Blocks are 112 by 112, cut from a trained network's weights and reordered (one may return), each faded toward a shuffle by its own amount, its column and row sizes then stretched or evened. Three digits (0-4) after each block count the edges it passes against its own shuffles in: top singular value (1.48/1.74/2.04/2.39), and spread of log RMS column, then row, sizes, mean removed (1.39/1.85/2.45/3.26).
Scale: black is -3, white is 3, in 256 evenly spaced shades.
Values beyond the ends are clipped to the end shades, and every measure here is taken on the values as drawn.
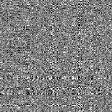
4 3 3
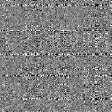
4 3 4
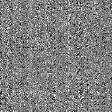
0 3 2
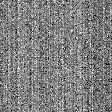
3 1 0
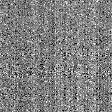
2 0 3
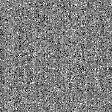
0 1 2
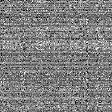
3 2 2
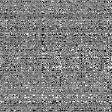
2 3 4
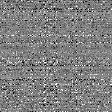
1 2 4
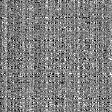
4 1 4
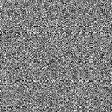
4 1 2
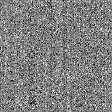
0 1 1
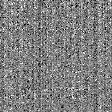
2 1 2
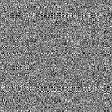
4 2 3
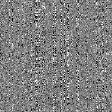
2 4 1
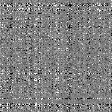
2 3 4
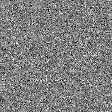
0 1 1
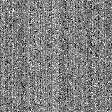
2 2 0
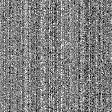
4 3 0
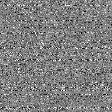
0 0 4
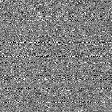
2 0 4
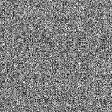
2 1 0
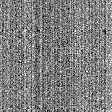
4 0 2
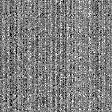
4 3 2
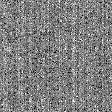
2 0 2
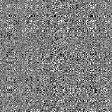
3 4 3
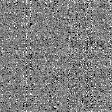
0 3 0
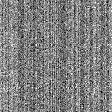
4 0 1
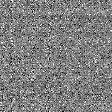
0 2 0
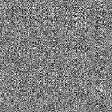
3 3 2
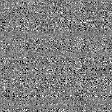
0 3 4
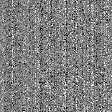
2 3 1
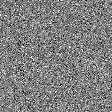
0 1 0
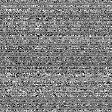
3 1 4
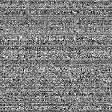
3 0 3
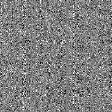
0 4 1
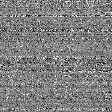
1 0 4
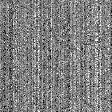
4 3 1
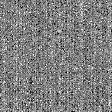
2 0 2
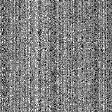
4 3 2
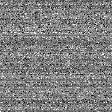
2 0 3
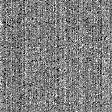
3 1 1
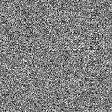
2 1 0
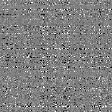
0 3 4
